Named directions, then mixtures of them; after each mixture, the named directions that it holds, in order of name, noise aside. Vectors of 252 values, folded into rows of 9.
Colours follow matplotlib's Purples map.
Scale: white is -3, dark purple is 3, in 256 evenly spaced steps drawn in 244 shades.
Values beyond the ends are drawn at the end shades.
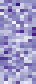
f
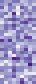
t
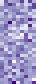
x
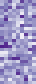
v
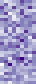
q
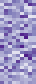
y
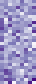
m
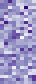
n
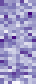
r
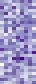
q, t.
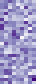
m, n.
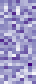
f, t.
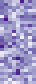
q, r, v.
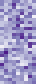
v.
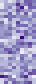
n, r, t.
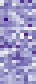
q, v, x.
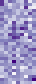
n, x.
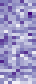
f, r.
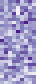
f, t.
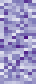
q, y.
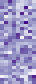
n, t.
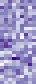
t, v.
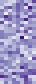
n, t, y.
